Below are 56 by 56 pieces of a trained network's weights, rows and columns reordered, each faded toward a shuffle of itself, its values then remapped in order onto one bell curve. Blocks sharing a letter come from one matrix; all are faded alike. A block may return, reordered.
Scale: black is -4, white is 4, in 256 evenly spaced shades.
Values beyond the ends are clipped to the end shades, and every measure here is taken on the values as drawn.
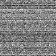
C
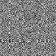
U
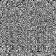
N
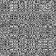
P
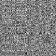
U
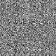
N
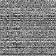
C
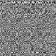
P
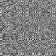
P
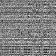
C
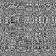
P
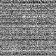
C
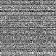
C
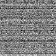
C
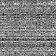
C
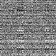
C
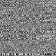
P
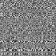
P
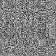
N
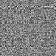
U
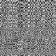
P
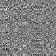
U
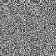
U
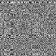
P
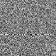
N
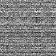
C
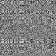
P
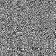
N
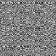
P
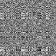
P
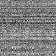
C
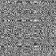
P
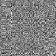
U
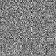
U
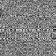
P
